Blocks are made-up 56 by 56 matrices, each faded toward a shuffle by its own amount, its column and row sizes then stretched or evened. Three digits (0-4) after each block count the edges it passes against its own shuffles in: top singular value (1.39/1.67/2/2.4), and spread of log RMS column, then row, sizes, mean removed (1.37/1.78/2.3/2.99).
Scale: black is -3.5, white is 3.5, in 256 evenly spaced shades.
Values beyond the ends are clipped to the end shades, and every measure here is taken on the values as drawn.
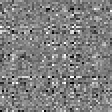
3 2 3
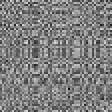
4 0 3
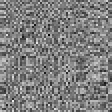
4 1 0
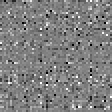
2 2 3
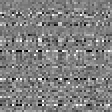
4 1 4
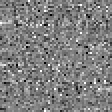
1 0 2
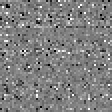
1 1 3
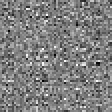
3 3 1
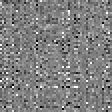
3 3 2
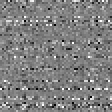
1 1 4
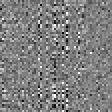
4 4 1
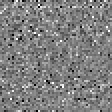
1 0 2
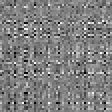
4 3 4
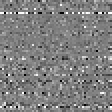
3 1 4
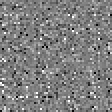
1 2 2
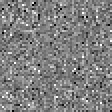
1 2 0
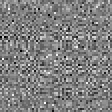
4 1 2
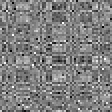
4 0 1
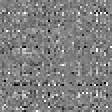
3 2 3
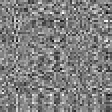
4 2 2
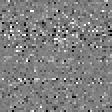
0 1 3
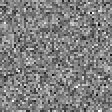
1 0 0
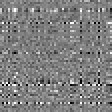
4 2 4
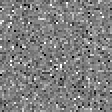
0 1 0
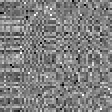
4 1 0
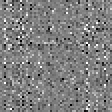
3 2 1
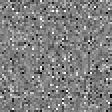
1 2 1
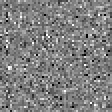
1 1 1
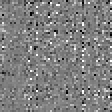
0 3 2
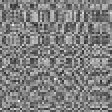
4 0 3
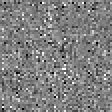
0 2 1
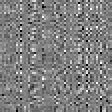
4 4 0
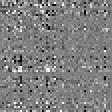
1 3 4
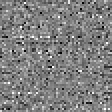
1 0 2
